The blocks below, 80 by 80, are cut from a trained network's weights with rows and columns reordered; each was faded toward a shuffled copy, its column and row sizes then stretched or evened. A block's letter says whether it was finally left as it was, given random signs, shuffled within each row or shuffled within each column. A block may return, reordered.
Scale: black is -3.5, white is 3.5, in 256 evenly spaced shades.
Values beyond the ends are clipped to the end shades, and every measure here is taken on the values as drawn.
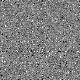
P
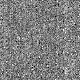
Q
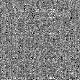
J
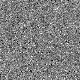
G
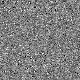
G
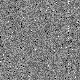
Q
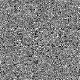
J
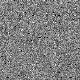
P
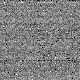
J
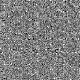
J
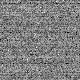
G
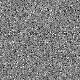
G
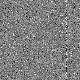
Q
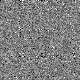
P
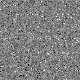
G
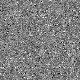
G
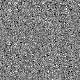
J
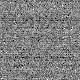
J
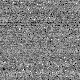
G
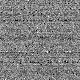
G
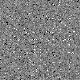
P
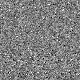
G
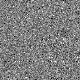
P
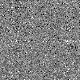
P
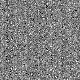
Q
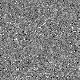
G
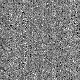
Q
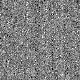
Q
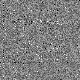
P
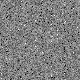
Q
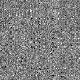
J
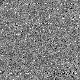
G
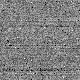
G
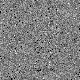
Q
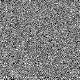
P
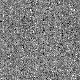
Q
